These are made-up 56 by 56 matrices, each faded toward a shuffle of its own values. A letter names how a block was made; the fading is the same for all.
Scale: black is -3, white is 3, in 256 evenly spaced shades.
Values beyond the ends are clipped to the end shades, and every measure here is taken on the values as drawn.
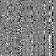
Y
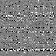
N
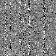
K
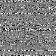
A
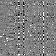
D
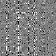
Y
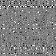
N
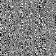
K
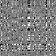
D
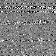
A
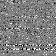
A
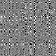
D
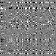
D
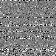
A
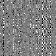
Y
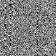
K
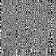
Y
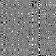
D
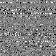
A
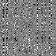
Y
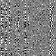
Y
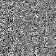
K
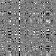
D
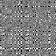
D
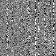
K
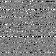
A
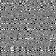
N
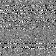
A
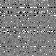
N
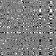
D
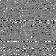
N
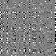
D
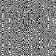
Y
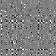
D
